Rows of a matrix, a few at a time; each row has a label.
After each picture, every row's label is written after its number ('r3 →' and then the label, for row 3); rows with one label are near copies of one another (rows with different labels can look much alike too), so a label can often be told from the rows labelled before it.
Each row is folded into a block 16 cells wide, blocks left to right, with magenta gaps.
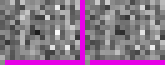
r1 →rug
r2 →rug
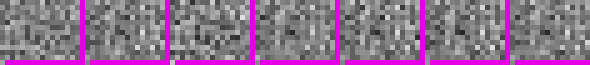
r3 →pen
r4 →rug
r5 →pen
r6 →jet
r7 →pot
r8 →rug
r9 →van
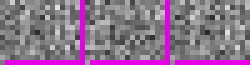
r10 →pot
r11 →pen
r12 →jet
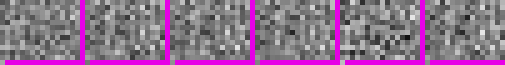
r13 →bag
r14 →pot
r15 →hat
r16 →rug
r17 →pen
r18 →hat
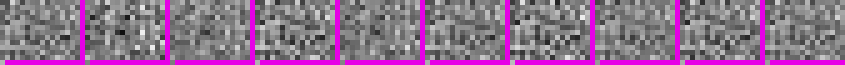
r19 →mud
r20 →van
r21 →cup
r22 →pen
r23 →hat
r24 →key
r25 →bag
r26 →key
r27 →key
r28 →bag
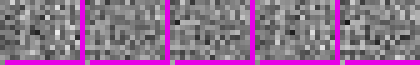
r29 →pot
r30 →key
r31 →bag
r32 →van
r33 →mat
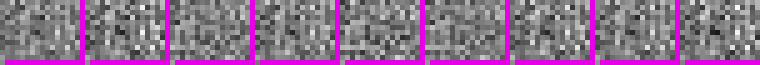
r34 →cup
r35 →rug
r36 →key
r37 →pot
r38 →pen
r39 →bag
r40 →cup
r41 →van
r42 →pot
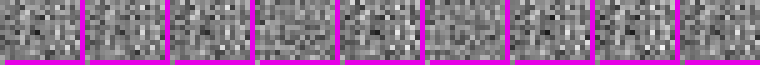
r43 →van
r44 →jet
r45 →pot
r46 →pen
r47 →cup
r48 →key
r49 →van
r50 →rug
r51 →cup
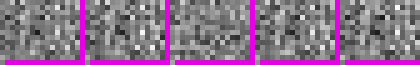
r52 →hat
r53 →rug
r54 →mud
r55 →cup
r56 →van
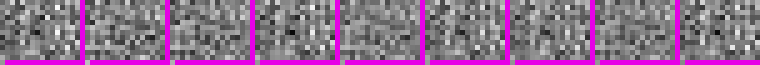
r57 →cup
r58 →mud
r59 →pen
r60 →hat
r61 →bag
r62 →cup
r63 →jet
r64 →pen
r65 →van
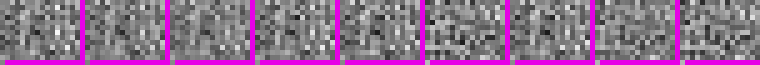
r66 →jet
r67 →hat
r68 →rug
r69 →van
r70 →cup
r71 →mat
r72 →van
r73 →mud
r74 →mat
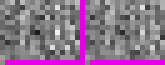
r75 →jet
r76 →jet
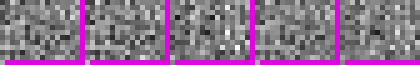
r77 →pen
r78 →mud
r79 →van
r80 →pen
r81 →hat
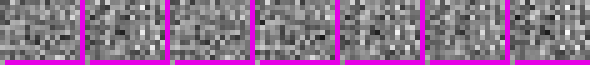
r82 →pen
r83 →cup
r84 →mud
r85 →bag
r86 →jet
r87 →cup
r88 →hat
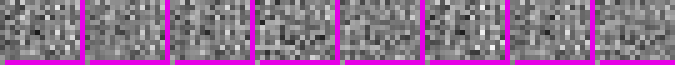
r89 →cup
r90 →pot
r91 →hat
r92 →key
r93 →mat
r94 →van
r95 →van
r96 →key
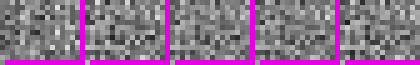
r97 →van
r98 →mud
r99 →pen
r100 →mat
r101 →key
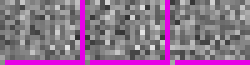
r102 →rug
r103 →cup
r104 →key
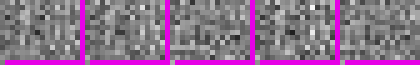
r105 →van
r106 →cup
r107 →mud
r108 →jet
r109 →bag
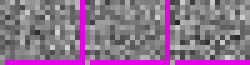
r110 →jet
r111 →key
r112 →mud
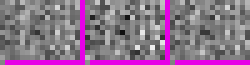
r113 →rug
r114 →van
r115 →pot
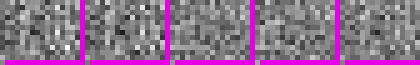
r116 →rug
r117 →jet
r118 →pen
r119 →pen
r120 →pot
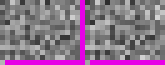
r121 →mat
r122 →pen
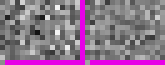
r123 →cup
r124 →mud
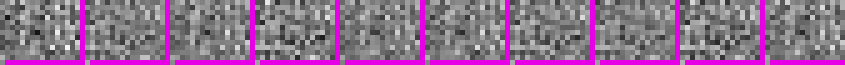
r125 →hat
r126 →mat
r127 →jet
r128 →mud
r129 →cup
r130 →hat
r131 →mat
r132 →pen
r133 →key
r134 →cup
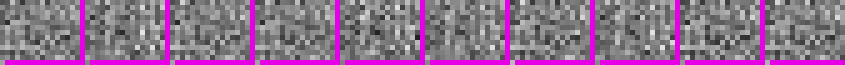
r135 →bag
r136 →hat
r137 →mud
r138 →key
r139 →pot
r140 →rug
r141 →mat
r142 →van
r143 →key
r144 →mud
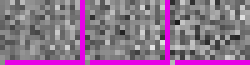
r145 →rug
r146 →van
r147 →mat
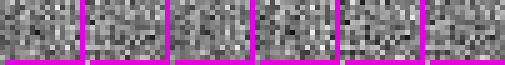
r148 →pot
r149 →mud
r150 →rug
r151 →hat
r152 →mat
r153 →pen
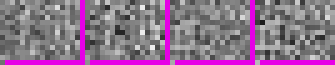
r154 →pot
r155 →rug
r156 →bag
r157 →bag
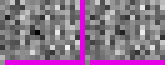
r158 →hat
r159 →jet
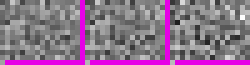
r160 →pen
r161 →pen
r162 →mat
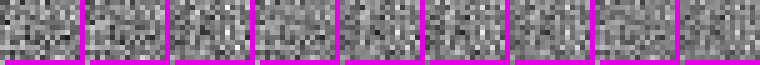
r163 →mud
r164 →pen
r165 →rug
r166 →mud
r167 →jet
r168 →jet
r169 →rug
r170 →bag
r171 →van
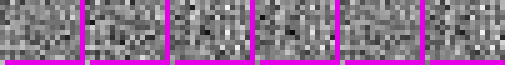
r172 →mud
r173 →bag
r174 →jet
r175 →hat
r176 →mat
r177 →hat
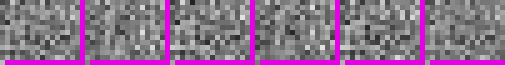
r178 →mud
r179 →rug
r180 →key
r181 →rug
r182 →pen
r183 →mud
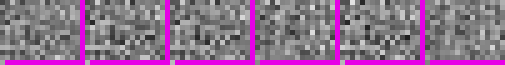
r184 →bag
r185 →bag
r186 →bag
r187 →hat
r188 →mud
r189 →rug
